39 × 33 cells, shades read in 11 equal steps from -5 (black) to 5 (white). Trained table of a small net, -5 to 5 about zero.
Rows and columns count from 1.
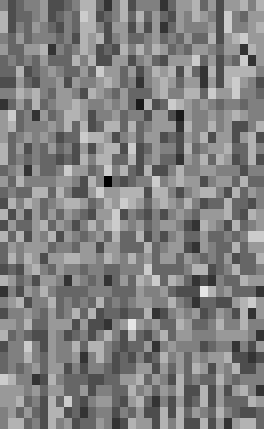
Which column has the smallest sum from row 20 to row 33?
25
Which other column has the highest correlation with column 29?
24
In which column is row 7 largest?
13
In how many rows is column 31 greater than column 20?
12
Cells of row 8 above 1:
4
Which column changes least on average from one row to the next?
28
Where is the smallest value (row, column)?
17, 14
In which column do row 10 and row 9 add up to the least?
18
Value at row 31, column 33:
-3
